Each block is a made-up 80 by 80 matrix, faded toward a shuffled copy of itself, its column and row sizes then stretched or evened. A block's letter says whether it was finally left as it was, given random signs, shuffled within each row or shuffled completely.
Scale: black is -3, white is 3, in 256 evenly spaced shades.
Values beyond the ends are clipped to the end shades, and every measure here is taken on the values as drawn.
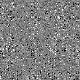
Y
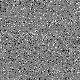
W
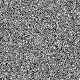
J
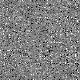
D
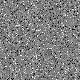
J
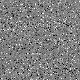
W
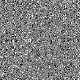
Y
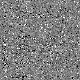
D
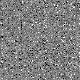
D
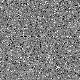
W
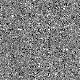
D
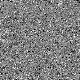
W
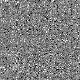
D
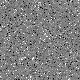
J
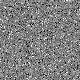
J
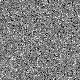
J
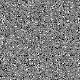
D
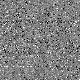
W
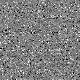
W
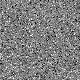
J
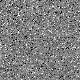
W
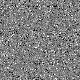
W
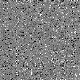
Y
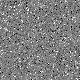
J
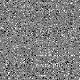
Y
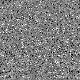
W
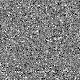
W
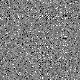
D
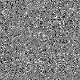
Y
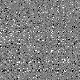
Y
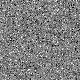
J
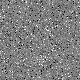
J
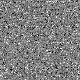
W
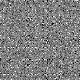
Y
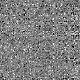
Y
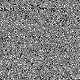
W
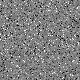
J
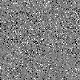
Y
